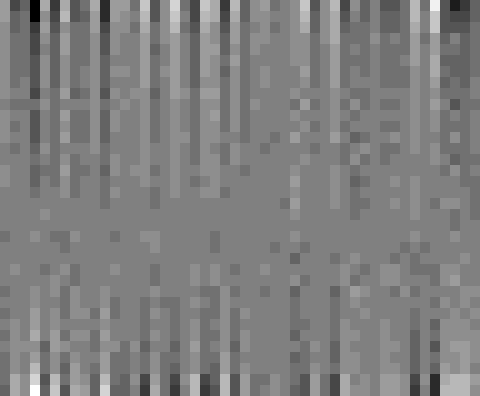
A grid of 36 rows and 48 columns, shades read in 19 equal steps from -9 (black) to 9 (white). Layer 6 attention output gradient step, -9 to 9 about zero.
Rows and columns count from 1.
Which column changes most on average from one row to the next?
46
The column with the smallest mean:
4
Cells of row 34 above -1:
31
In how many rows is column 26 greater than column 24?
10
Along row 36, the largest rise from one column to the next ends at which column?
45
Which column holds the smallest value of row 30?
44
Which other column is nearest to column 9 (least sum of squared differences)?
25
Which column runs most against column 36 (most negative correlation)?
30
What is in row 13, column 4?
-3
